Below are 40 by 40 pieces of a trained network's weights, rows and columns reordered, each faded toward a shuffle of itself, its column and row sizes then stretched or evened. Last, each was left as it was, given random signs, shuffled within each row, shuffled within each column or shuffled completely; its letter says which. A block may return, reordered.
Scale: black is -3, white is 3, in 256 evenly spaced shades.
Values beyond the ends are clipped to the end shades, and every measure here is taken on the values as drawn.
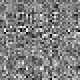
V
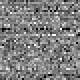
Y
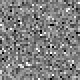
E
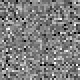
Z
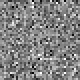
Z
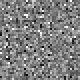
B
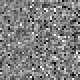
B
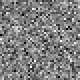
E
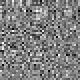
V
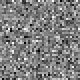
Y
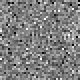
E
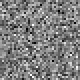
E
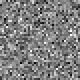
E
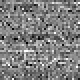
Y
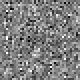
B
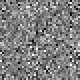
B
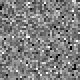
E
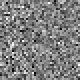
B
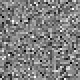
E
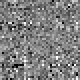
Z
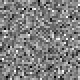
E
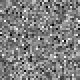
E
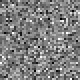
Y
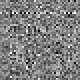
V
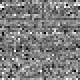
Y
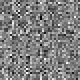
V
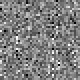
B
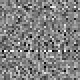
Z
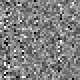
B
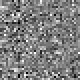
Z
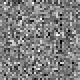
Z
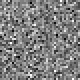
B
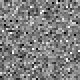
E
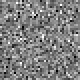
E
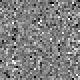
B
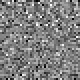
Y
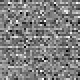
V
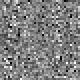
Z
